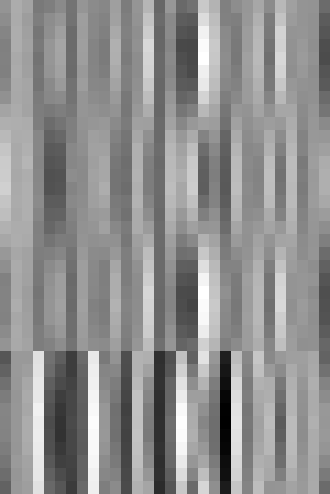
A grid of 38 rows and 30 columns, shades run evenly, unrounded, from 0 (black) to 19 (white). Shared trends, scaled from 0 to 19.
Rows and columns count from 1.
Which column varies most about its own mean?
17
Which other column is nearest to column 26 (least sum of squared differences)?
20
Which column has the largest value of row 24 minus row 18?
19
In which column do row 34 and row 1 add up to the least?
21
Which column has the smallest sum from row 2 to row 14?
15
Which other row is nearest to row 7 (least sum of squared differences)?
26
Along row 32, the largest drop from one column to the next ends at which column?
5
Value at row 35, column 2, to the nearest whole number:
11
